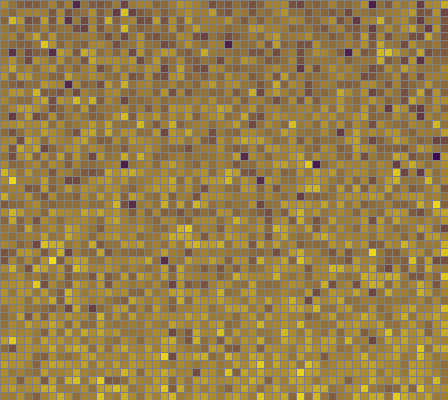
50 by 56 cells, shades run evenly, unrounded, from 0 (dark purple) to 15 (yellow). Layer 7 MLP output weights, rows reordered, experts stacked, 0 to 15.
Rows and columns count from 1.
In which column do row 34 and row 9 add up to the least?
26
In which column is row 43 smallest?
47
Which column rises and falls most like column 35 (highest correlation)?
46
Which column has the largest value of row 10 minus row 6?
29
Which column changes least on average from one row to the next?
19
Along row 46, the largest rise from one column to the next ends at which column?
39
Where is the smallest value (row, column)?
20, 55
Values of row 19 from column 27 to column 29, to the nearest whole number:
8 9 7
